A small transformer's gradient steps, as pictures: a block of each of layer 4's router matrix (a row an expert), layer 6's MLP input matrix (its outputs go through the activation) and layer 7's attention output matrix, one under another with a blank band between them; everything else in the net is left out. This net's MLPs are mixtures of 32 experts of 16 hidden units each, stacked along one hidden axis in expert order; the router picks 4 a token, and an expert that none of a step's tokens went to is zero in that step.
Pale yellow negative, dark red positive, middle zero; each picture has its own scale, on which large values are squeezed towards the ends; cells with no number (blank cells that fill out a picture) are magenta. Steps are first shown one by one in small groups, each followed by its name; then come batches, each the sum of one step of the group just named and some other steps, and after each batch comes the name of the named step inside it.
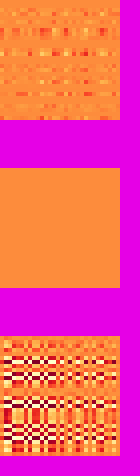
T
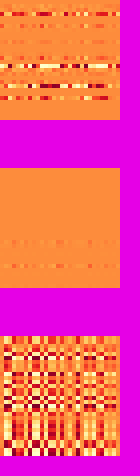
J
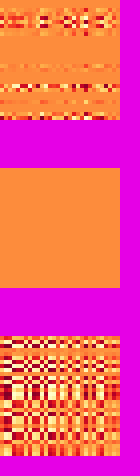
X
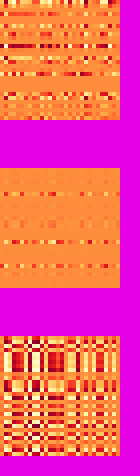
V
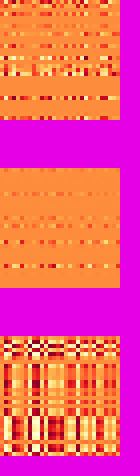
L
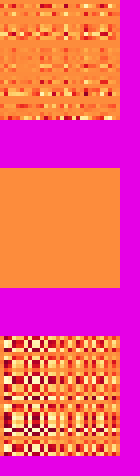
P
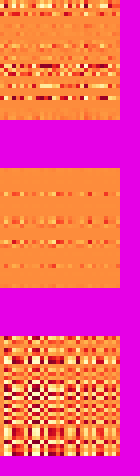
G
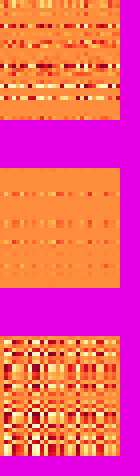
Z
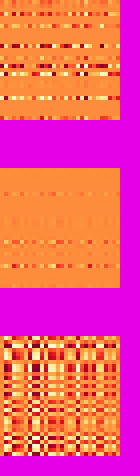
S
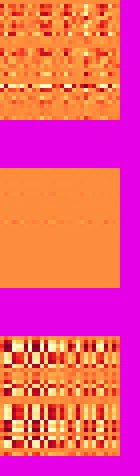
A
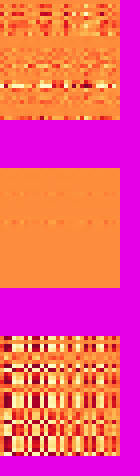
A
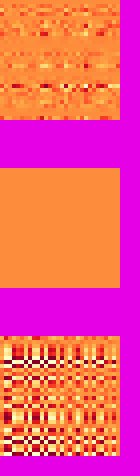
T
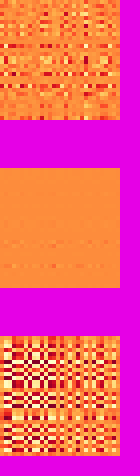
T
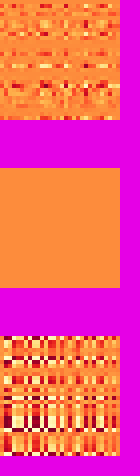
P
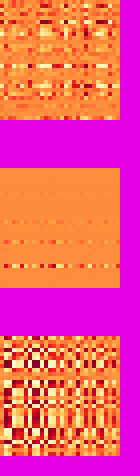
P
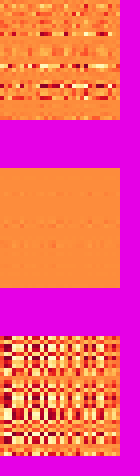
J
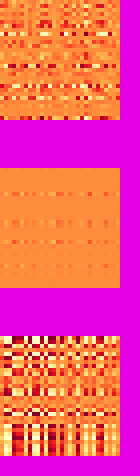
Z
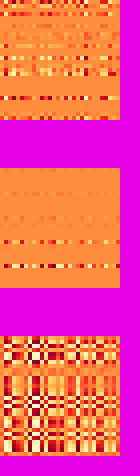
L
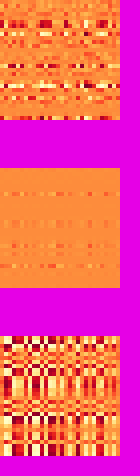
Z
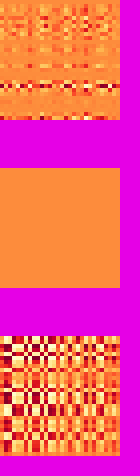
X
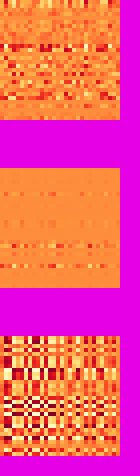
V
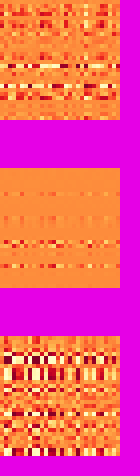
J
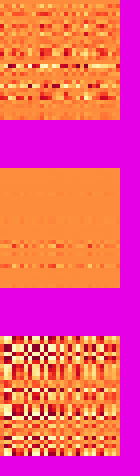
J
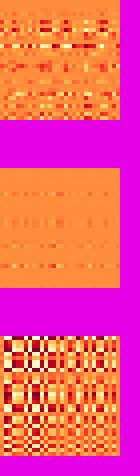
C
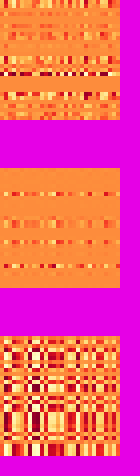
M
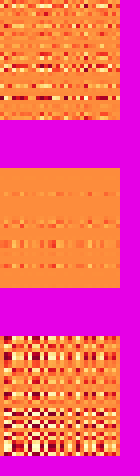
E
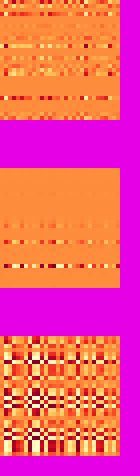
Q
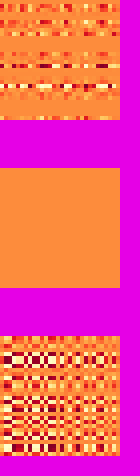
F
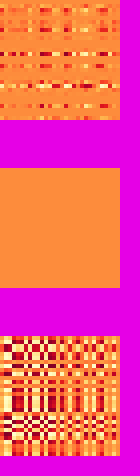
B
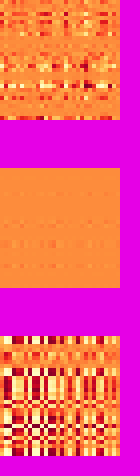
E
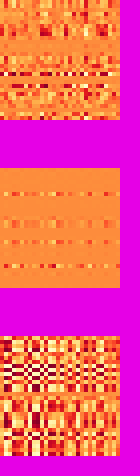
M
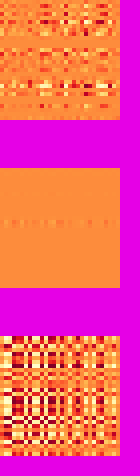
B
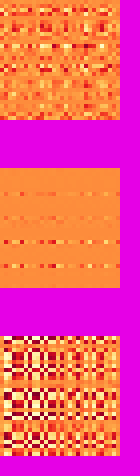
C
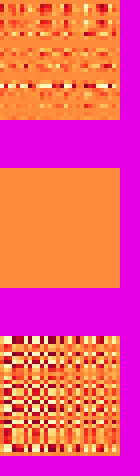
F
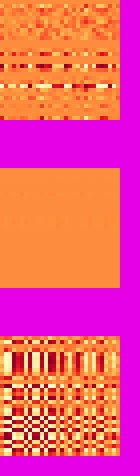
B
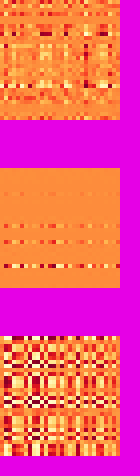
Q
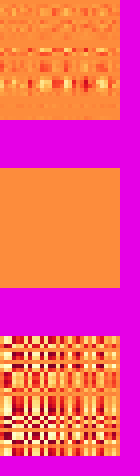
B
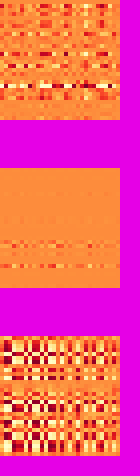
F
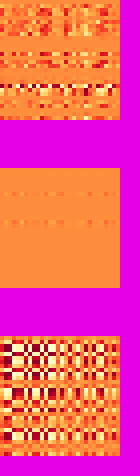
B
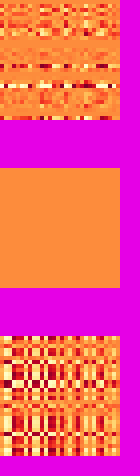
F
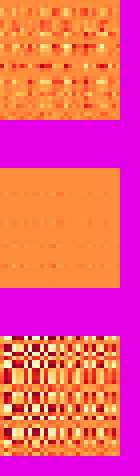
C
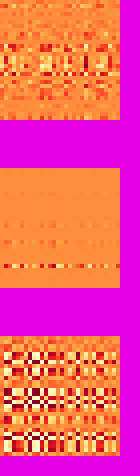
Q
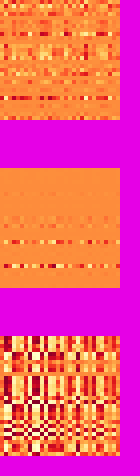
Q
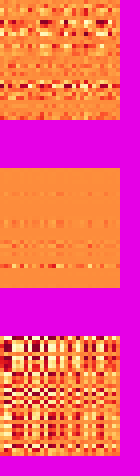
C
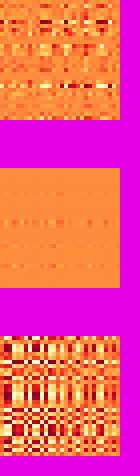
C
